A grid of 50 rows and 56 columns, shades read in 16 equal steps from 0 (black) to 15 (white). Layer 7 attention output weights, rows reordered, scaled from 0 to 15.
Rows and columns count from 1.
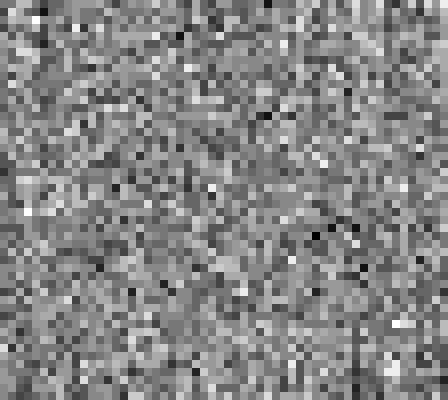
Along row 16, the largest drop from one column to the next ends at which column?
11
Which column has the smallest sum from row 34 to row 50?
45
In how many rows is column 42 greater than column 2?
25
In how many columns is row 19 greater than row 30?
26
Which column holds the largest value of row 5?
20
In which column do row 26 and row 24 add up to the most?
8
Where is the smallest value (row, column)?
30, 40
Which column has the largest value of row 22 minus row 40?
29
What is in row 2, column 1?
4
